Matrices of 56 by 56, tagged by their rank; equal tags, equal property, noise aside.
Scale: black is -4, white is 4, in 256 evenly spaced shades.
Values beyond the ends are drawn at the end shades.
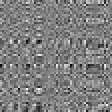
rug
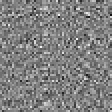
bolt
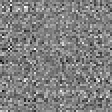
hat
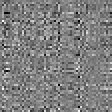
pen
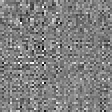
hat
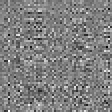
bolt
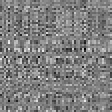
rug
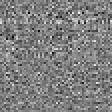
hat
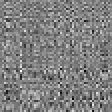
pen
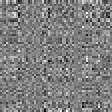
pen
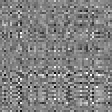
rug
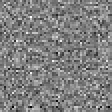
hat
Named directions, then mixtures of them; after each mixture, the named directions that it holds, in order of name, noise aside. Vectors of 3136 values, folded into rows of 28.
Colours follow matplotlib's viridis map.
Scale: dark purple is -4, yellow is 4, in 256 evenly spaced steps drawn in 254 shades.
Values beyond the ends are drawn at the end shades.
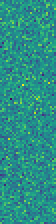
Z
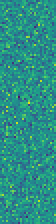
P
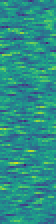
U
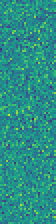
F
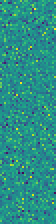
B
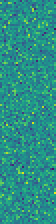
B, P.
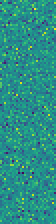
B.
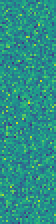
P.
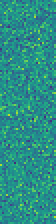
F.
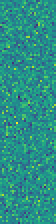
P.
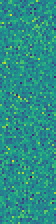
B, P.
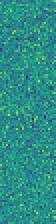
F.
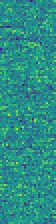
F, U.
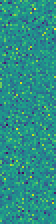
B.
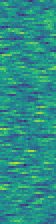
U.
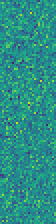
P, Z.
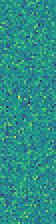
P.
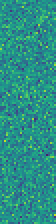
F, P.
